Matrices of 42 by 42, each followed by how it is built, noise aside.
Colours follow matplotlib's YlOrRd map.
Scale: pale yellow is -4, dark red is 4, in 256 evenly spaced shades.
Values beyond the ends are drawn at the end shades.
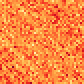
Toeplitz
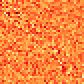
banded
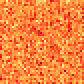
blocks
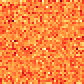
uneven rows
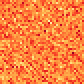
Toeplitz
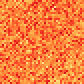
Hankel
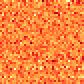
uneven rows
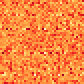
uneven rows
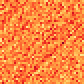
Hankel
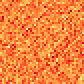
Hankel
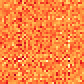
low rank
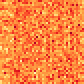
blocks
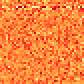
uneven rows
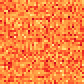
blocks
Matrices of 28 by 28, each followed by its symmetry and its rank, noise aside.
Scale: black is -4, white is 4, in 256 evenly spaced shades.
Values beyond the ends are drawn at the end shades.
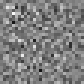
no symmetry, rank six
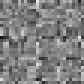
antisymmetric, rank four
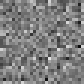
symmetric, rank six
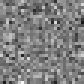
antisymmetric, rank six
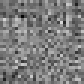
no symmetry, rank six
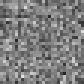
no symmetry, rank eight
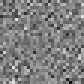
no symmetry, rank eight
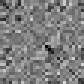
symmetric, rank six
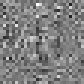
no symmetry, rank six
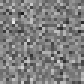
antisymmetric, rank six
